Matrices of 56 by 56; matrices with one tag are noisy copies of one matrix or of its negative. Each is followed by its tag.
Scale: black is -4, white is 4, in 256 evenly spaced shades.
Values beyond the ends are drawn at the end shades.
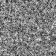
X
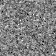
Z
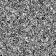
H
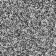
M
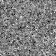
Z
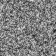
Z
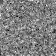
Z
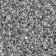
H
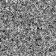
X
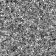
X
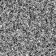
M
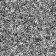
X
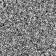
M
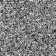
Z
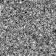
Z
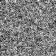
X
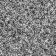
H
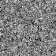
X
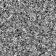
M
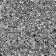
Z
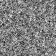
M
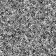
H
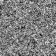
Z
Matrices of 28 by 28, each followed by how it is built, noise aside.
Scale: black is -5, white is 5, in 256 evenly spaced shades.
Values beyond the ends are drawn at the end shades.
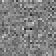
low rank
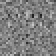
low rank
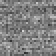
blocks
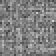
blocks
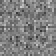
blocks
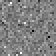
sparse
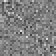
block diagonal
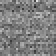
blocks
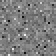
sparse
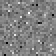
sparse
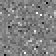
sparse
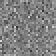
low rank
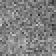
smooth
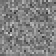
blocks
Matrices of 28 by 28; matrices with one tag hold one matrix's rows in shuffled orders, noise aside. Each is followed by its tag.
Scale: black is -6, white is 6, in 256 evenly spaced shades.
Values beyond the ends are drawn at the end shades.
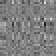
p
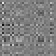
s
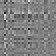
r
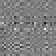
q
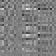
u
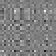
q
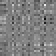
p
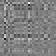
r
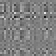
q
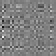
s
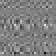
q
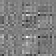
u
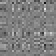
p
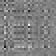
r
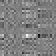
u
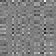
p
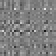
q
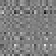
q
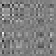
s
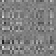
s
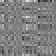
u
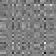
p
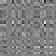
p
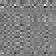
q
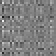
s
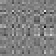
p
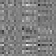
u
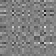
p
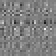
q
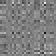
p
